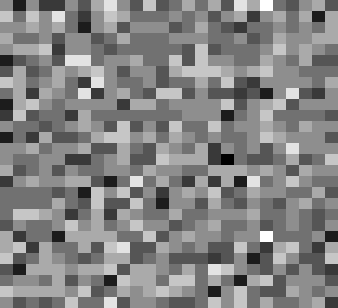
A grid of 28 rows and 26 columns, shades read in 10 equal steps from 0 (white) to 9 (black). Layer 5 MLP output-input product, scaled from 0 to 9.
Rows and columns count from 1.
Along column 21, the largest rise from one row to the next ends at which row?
23
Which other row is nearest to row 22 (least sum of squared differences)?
1
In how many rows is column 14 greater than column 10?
9
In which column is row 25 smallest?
17
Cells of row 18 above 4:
14
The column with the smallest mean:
10
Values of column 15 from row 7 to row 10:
2 5 6 4
